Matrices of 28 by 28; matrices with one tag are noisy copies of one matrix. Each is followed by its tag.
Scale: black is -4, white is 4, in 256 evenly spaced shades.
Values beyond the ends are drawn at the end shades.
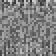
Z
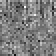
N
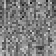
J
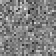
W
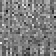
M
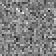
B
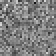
W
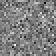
B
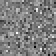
B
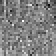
J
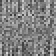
M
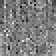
J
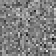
B
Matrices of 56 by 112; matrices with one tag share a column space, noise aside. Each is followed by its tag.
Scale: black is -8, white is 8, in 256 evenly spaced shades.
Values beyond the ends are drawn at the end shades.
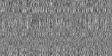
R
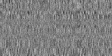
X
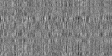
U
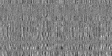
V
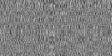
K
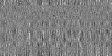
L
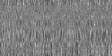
L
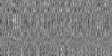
R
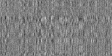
U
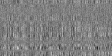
V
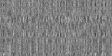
U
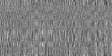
L
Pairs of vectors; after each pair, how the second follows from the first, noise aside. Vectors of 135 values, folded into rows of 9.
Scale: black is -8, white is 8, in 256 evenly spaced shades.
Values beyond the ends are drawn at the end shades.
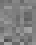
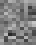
wrapped around, scaled up.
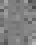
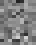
wrapped around, scaled up.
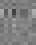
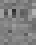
copied.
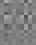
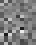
wrapped around, scaled up.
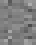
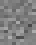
shuffled.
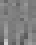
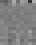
reversed, negated, partly zeroed.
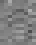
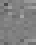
wrapped around, partly zeroed.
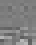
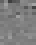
reversed, negated, partly zeroed.
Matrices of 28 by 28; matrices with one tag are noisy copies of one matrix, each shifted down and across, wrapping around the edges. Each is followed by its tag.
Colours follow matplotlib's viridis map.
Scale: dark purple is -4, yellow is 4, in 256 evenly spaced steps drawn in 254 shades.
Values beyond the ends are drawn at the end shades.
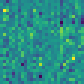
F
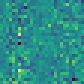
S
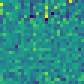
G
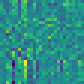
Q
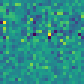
G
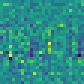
G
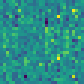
F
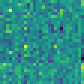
F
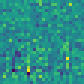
G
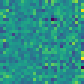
S
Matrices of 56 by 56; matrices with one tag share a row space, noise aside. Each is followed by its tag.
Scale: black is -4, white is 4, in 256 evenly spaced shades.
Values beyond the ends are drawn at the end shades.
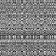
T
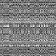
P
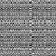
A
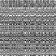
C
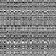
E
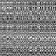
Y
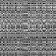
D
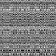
P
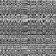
D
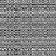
E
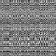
P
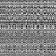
T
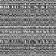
C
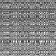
P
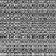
E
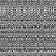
T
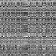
D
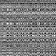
Y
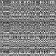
P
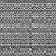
A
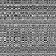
E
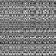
C
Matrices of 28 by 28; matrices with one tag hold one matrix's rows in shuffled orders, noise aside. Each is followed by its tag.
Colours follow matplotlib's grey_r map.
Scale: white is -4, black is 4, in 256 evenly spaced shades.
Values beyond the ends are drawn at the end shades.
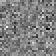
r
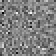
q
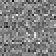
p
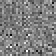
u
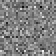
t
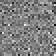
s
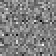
t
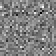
t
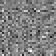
q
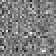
q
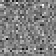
t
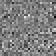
s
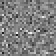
q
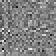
q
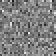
s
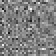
q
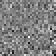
s
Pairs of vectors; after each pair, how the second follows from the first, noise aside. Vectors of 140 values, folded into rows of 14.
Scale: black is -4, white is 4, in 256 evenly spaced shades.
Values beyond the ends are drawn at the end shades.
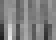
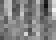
reversed, negated.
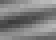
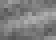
reversed, negated, shrunk.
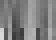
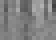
reversed, negated, shrunk.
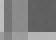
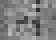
wrapped around, negated, partly zeroed.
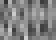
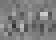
wrapped around, negated, partly zeroed.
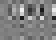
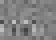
reversed, shrunk.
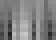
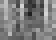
reversed, negated.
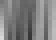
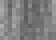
reversed, shrunk.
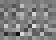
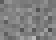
wrapped around, negated, shrunk.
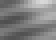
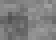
wrapped around, negated, shrunk.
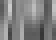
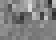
wrapped around, negated, partly zeroed.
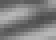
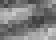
copied.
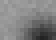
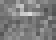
wrapped around, negated, partly zeroed.
